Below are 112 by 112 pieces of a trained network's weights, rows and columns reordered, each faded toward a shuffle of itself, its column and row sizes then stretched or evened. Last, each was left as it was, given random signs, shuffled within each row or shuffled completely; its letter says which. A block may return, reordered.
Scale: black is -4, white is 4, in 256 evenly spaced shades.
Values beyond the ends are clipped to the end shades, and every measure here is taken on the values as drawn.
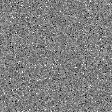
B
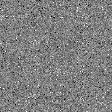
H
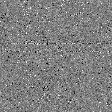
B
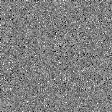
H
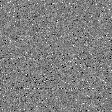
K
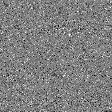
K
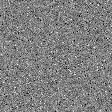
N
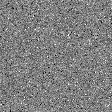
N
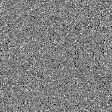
B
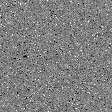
N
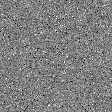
N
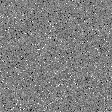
N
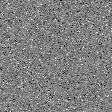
N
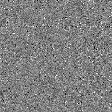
H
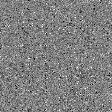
B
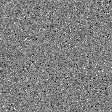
K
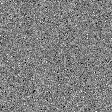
K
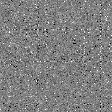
H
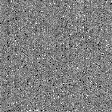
H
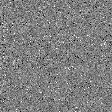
B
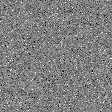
N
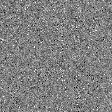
B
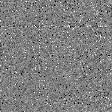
B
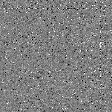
B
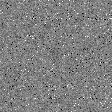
K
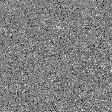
H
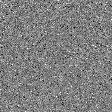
K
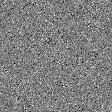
N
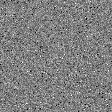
K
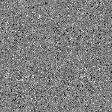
B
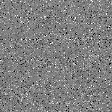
H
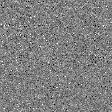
B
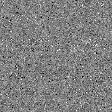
B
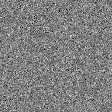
K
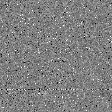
B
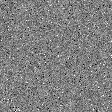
N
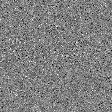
K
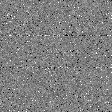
K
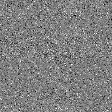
B
